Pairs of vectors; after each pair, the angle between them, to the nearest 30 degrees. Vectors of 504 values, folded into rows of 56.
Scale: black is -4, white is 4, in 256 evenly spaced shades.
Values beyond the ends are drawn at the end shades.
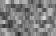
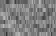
150 degrees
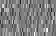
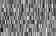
60 degrees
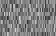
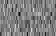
60 degrees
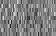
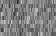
150 degrees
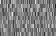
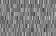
120 degrees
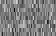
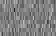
30 degrees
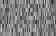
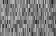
30 degrees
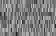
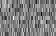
60 degrees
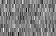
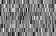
30 degrees
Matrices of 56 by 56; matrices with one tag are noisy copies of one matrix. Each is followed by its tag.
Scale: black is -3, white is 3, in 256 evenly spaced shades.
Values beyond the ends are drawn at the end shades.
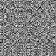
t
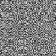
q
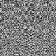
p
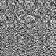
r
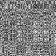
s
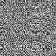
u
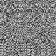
t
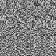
r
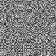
t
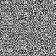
q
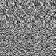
r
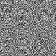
q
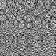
r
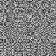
t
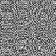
q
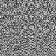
p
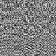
p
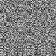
t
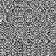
t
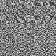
r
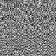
p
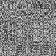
s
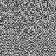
p
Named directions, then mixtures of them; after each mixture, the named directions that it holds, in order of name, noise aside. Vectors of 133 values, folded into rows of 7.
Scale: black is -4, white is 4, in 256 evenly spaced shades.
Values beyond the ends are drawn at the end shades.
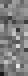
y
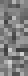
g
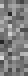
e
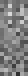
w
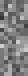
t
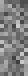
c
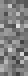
c, g, w.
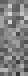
w.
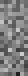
e, g, w.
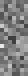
g, t.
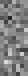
g, y.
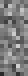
w, y.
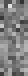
c, t, y.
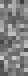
e, y.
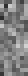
e, t, y.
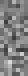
g.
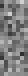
c, e.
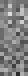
w.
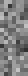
t.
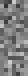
g, t, y.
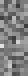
g, t.
